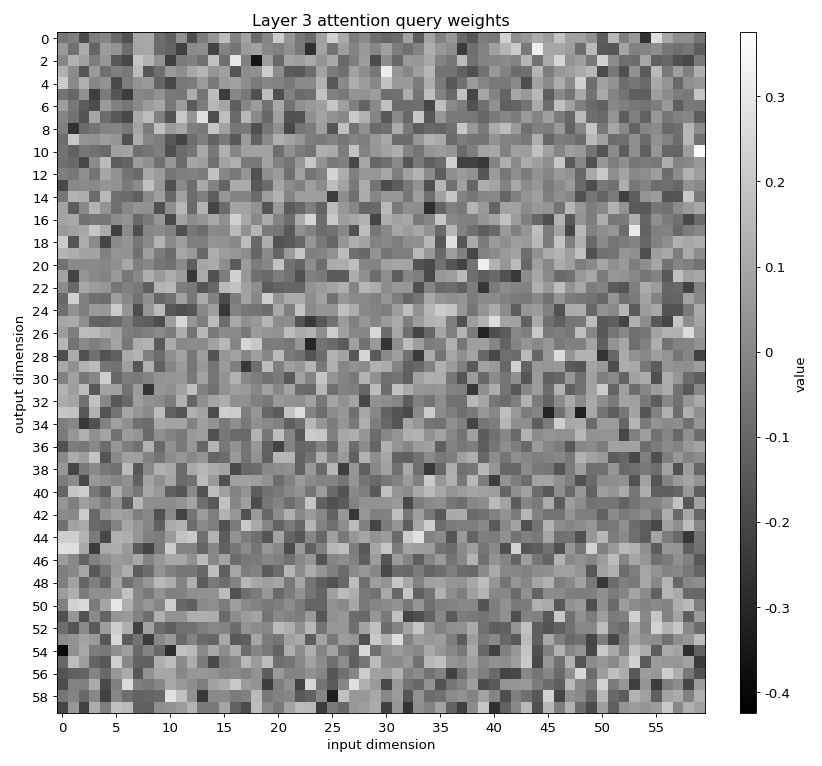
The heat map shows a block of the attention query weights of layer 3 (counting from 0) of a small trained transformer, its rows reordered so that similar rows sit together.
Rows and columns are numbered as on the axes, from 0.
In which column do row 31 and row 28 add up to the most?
46
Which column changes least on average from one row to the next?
54
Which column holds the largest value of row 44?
33
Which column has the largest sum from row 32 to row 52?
1
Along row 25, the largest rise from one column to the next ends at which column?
57
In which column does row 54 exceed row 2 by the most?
18
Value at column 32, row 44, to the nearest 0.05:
0.2
